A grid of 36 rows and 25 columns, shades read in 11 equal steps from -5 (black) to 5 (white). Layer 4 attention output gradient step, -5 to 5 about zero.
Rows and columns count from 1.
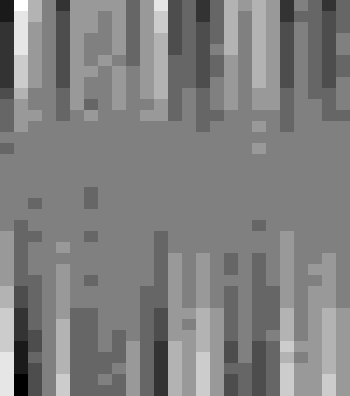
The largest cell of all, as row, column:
1, 2
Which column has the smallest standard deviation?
4
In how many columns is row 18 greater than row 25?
4
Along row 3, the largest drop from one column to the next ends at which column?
13
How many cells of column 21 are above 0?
15
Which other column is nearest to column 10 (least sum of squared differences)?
14
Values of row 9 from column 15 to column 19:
-1 0 1 0 1
